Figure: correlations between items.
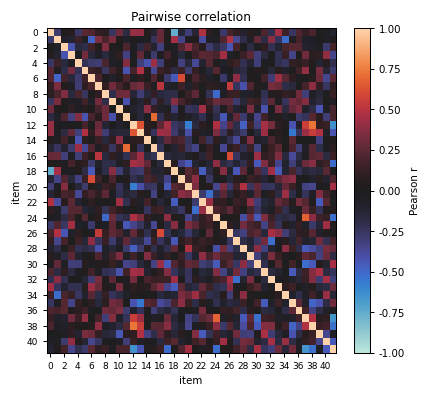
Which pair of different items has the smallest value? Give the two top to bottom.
0, 18
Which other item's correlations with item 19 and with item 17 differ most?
6
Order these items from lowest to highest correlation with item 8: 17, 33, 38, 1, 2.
17, 38, 33, 1, 2
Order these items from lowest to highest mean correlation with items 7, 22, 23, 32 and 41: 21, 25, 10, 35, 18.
21, 18, 35, 25, 10
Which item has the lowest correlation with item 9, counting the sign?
11
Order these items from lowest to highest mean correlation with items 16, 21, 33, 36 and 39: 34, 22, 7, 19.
22, 34, 19, 7
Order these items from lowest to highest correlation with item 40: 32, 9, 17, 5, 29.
5, 9, 17, 29, 32
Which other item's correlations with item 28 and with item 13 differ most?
12
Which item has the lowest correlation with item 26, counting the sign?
2
